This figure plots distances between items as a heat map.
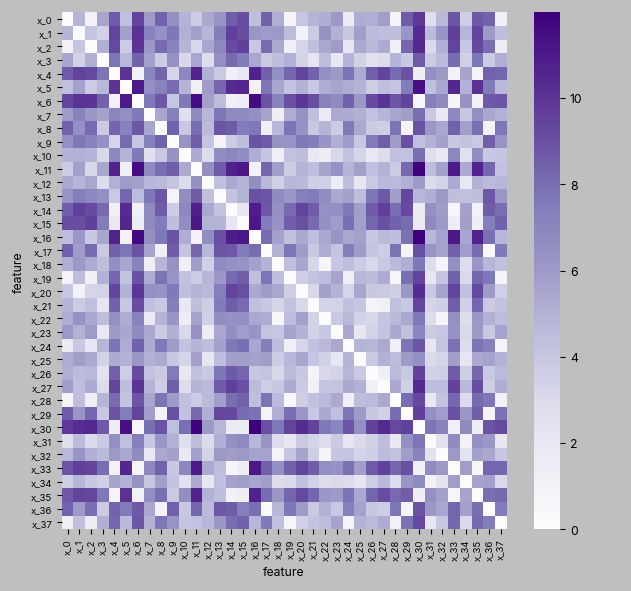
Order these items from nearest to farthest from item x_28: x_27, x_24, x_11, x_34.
x_24, x_34, x_11, x_27
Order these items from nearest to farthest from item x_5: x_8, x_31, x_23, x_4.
x_31, x_23, x_8, x_4
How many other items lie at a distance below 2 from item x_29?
3
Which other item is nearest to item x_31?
x_34
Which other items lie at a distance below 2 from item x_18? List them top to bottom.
x_7, x_10, x_22, x_32
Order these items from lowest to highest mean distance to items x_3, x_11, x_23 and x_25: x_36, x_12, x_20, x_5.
x_12, x_5, x_20, x_36
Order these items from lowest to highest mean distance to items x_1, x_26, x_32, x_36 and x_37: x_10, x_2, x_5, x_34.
x_10, x_34, x_2, x_5
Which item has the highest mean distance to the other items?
x_30
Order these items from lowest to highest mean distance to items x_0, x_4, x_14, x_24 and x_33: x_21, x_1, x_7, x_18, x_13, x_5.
x_13, x_18, x_7, x_21, x_1, x_5
